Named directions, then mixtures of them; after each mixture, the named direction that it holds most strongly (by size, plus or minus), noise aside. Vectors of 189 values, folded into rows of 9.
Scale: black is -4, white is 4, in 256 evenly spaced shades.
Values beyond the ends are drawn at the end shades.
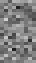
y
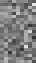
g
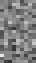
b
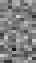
b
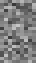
y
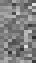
g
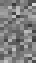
g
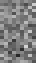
g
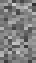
g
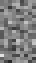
b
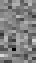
b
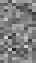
y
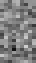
b
